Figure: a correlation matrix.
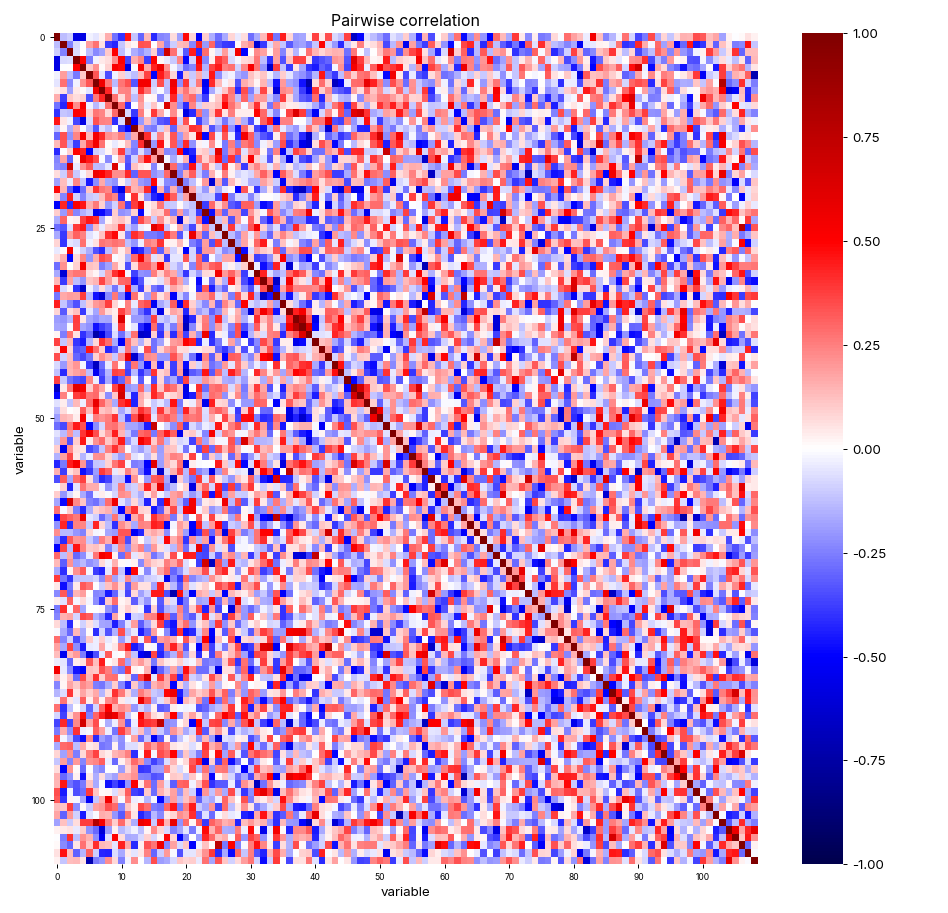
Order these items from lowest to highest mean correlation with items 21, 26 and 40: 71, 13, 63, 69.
71, 63, 69, 13
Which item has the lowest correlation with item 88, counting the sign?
93
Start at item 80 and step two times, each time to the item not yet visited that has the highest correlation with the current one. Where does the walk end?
65
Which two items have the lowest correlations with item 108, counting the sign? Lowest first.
5, 82
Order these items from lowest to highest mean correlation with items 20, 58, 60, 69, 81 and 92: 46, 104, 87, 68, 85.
46, 87, 85, 68, 104
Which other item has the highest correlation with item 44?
78
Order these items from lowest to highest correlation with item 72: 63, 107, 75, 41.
75, 41, 107, 63
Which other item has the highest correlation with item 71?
45
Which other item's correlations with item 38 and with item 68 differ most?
37
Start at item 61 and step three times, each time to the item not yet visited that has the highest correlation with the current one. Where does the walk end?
9
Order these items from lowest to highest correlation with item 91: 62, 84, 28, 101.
84, 101, 28, 62
